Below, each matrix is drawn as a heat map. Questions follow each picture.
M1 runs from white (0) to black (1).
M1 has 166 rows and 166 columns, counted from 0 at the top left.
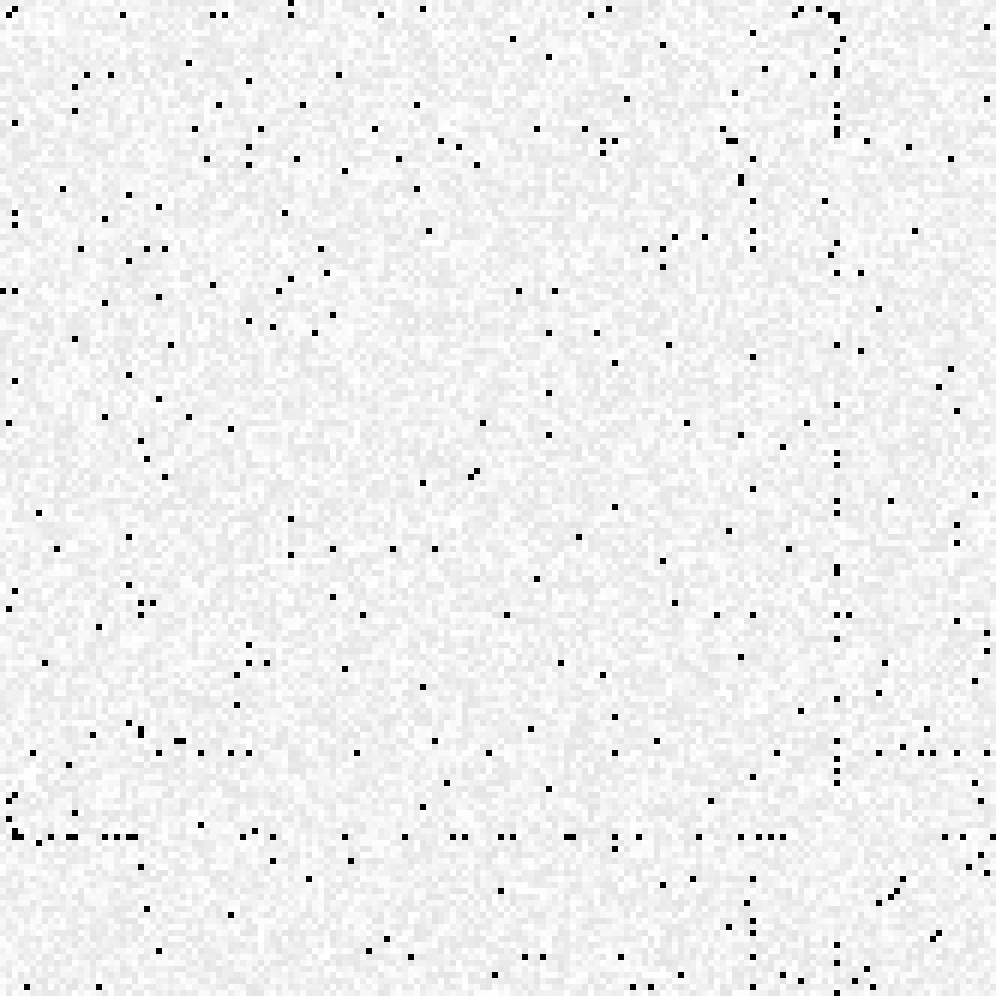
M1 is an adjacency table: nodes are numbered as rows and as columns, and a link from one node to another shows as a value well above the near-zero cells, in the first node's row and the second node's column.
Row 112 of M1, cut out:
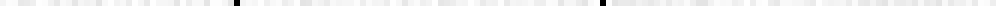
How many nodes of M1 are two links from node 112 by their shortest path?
3
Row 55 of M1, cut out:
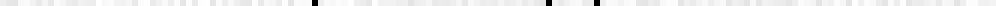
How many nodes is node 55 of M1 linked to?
3
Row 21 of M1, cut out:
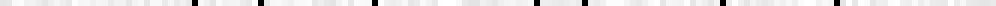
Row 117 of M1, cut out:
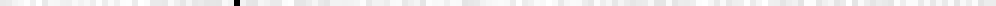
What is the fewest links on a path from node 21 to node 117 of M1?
7
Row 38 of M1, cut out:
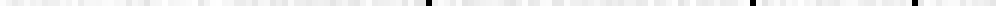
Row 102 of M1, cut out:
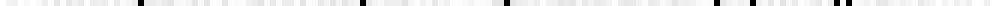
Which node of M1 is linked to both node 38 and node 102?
node 125
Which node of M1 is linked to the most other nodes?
node 139
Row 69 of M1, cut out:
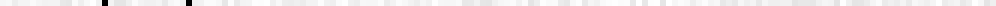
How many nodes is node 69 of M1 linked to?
2
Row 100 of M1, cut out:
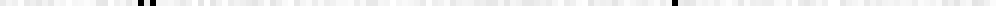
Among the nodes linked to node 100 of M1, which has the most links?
node 23
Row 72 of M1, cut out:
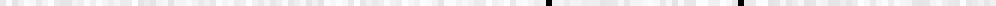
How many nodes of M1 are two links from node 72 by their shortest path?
8
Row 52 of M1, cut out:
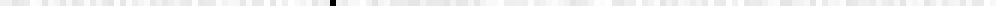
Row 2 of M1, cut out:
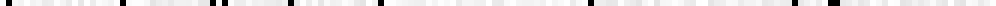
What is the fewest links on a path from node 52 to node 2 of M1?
6
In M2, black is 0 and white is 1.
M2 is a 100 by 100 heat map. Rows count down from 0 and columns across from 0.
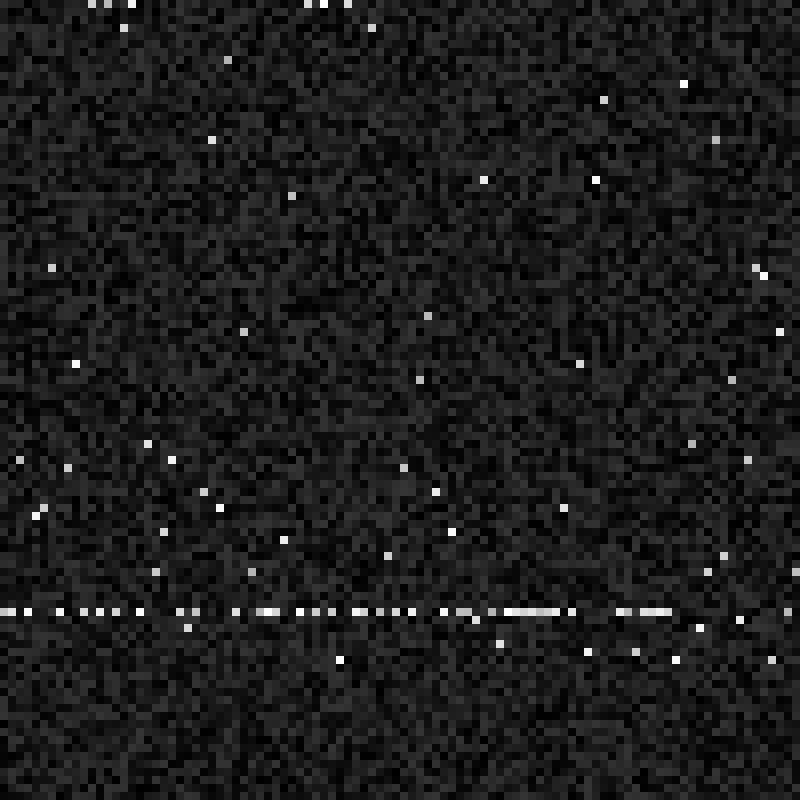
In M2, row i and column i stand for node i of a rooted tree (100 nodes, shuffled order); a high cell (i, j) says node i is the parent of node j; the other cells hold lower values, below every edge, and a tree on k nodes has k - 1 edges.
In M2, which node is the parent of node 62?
80
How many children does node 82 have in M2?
3
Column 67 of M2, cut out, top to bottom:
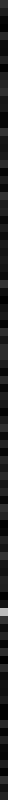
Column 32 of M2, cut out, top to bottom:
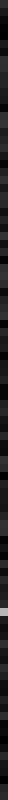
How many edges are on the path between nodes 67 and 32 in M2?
2
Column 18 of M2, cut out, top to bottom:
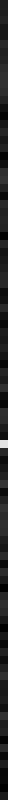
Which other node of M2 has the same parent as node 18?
86
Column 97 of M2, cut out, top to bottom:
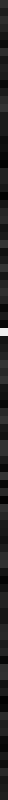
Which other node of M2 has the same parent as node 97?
30
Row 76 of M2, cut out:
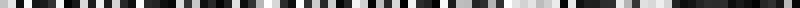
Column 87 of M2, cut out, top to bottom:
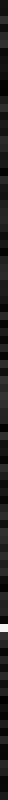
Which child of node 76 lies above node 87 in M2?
78
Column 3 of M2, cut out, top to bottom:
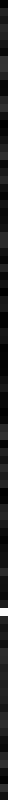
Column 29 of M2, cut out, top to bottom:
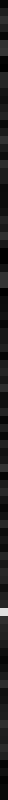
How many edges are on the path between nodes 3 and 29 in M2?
2
